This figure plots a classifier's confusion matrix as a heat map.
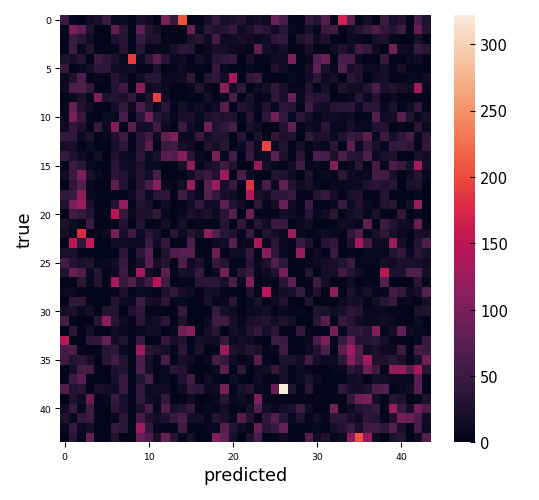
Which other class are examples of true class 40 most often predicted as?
39
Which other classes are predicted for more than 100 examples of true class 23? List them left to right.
1, 3, 35, 39
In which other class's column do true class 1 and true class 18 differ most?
22
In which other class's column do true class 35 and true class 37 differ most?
36
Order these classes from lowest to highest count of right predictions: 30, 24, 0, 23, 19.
30, 0, 19, 24, 23
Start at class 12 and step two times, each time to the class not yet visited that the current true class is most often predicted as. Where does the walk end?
24
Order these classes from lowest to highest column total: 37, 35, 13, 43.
13, 43, 37, 35
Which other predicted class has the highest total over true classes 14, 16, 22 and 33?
2
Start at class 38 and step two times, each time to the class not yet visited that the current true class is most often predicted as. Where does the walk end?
9
